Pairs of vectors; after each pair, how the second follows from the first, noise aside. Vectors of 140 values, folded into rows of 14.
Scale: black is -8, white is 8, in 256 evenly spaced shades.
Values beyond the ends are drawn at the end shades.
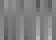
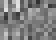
wrapped around, scaled up.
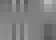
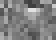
wrapped around, scaled up.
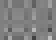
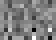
negated, scaled up.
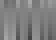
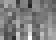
negated, scaled up.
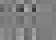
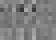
copied.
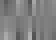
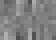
copied.
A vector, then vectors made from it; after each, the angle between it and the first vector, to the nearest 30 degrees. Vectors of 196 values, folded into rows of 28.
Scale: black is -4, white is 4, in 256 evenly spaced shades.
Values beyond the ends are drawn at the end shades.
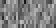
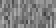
120 degrees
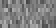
90 degrees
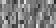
150 degrees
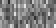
120 degrees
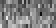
60 degrees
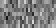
120 degrees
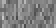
150 degrees
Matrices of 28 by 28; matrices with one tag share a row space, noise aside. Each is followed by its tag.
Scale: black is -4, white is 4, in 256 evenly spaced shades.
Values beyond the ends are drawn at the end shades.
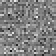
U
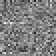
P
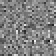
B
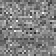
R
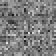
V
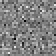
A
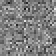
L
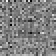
R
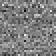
V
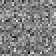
A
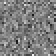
B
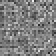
U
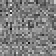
R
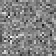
P
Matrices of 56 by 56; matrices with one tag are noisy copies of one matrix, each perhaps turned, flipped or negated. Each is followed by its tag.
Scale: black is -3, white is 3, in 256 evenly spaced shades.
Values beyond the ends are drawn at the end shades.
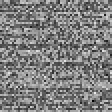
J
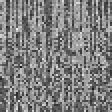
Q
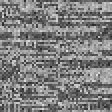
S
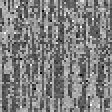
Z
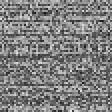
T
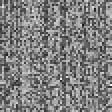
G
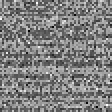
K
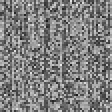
J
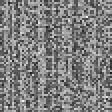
K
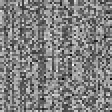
K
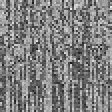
Q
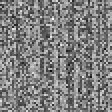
K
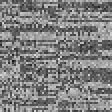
S
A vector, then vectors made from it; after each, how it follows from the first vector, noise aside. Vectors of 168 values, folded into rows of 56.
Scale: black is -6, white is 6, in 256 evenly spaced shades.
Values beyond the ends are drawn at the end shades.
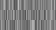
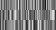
wrapped around, scaled up.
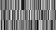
reversed, negated, scaled up.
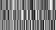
wrapped around, scaled up.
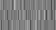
negated, partly zeroed.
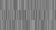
shrunk.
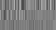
reversed, negated, partly zeroed.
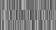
reversed.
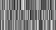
reversed, scaled up.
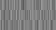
reversed, negated, shrunk.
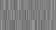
shrunk.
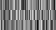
reversed, negated, scaled up.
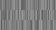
reversed, negated, shrunk.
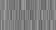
reversed, shrunk.
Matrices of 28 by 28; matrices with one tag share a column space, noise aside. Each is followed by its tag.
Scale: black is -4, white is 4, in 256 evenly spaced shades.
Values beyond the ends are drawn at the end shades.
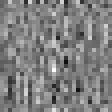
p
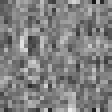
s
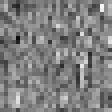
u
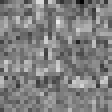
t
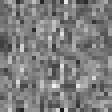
s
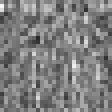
u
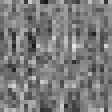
s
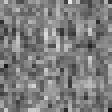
s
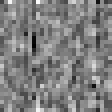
s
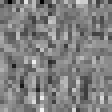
p
